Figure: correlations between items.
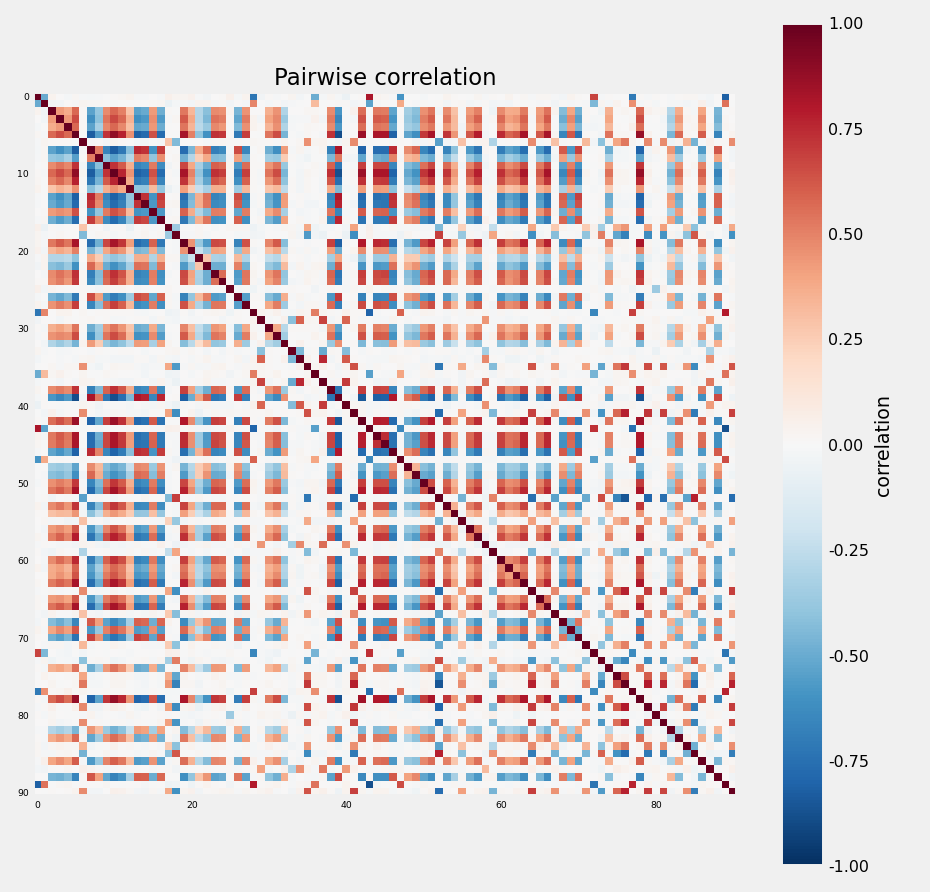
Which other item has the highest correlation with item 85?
52
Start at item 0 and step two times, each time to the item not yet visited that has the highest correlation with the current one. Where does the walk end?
72
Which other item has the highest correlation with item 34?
37
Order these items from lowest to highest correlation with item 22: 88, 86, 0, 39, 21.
86, 0, 21, 88, 39
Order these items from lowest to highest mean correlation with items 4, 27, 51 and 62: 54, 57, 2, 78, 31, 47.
47, 54, 2, 31, 57, 78
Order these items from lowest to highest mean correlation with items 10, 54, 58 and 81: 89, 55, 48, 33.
48, 33, 89, 55
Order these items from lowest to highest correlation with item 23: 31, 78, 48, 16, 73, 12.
16, 48, 73, 12, 31, 78
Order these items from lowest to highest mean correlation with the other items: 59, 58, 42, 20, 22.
22, 59, 58, 20, 42
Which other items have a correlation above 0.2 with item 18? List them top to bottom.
52, 59, 73, 85
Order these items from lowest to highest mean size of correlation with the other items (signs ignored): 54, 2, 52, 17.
17, 52, 54, 2
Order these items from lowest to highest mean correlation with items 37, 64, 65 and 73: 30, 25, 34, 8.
8, 25, 30, 34
